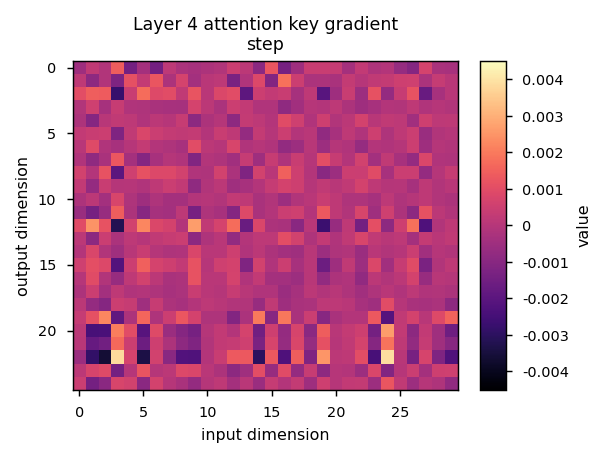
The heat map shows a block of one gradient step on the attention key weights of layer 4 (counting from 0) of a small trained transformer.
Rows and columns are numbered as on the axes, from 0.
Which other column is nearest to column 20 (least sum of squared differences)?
10
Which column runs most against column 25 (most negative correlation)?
20
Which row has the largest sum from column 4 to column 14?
12
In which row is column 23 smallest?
22
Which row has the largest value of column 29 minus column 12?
19
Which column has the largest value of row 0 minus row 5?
3
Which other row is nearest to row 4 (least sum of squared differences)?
13
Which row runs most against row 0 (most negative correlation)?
1
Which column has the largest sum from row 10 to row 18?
9
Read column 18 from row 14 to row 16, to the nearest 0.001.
0 0 0
